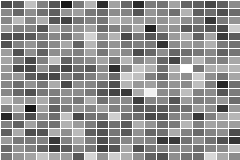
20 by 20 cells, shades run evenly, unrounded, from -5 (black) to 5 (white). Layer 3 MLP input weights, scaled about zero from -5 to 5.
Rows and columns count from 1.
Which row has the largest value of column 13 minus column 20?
12
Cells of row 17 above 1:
4
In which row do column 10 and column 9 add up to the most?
20
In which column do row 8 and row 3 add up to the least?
6
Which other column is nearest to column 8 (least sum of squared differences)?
10
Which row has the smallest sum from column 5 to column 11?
9
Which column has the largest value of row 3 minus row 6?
14
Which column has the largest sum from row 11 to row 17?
16
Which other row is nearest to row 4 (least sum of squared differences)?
7
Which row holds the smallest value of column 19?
11
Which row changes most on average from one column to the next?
1
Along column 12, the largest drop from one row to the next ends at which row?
13
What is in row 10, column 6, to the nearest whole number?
0
